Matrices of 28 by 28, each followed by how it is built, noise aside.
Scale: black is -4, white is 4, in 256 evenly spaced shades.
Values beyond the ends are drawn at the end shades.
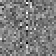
uneven columns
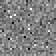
sparse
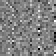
uneven columns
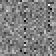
uneven columns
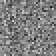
noise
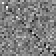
diagonal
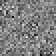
block diagonal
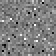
sparse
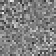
block diagonal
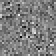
block diagonal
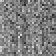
blocks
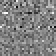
uneven rows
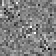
block diagonal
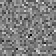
noise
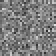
blocks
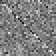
diagonal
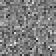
noise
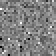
sparse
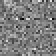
uneven rows
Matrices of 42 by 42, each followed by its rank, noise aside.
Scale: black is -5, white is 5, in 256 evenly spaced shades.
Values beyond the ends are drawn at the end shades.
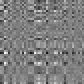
two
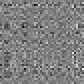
six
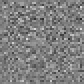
six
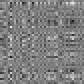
three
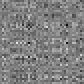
four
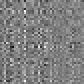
three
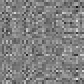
four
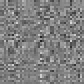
four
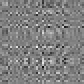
three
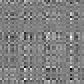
two
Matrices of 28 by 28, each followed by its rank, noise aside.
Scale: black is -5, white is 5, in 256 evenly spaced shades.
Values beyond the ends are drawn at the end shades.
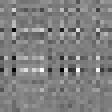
one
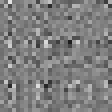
three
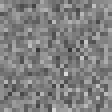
five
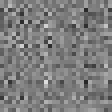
four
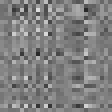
two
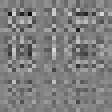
two
